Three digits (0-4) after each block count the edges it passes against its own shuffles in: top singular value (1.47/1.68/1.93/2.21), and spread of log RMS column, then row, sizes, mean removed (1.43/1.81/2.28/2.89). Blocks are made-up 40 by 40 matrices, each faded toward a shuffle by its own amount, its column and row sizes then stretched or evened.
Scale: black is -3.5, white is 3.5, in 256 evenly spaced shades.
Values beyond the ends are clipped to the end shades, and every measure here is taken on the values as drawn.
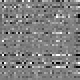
4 1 4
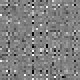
4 3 1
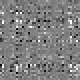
3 3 3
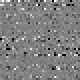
0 0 3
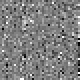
2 3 0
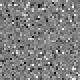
1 0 1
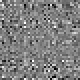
3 2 3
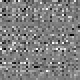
3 0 4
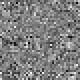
2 0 1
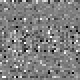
2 0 3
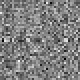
2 0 1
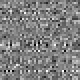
3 0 3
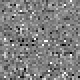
0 0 2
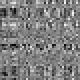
4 2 3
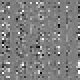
1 4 2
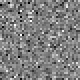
1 0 0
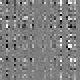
4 4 3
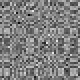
4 0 0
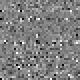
0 0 3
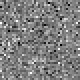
0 0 0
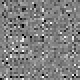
3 2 0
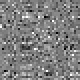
3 0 1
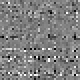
2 2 3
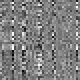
4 4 0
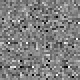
0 0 2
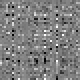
3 3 2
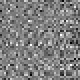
4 2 2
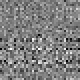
4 2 3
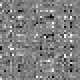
3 3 3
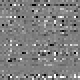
1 2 4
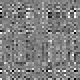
4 3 3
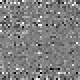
1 2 3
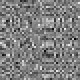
4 0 2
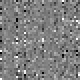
0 3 0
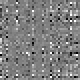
3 4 2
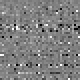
1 0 3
